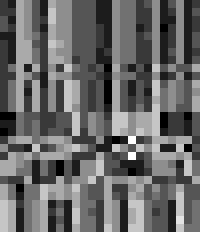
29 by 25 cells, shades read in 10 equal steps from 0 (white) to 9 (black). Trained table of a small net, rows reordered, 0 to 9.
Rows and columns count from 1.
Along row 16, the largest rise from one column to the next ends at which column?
21
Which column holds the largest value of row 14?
14
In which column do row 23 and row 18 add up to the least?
17
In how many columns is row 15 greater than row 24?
14
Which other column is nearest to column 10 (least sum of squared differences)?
18
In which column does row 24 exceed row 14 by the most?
3
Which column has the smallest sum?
20
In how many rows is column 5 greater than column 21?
5
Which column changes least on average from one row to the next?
11
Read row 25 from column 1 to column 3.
3 5 8
